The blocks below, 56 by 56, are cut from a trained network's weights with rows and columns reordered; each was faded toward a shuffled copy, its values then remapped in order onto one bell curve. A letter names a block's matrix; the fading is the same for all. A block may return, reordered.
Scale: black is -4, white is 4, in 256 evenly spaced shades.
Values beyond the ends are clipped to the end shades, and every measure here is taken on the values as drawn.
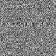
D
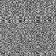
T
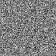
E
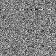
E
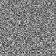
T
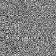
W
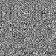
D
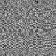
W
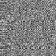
T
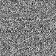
E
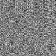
T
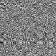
T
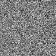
E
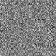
D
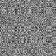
W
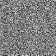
E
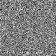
E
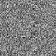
D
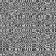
W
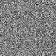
E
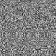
D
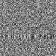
T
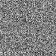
E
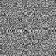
T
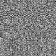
T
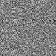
D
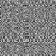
W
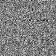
E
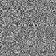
T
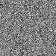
E
